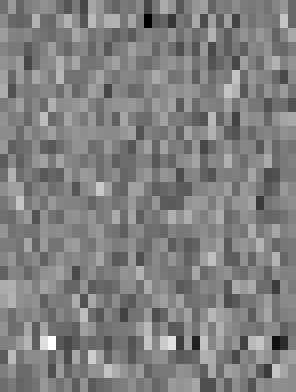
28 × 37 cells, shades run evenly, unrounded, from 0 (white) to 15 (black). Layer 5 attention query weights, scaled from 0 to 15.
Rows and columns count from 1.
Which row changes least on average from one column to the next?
17
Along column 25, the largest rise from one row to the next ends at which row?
25
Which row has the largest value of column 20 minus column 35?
27
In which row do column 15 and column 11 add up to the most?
1
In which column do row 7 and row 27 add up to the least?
29
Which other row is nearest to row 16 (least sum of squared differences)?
10
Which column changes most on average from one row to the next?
22
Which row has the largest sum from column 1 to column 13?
28
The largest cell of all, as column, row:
19, 2
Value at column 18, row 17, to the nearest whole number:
7
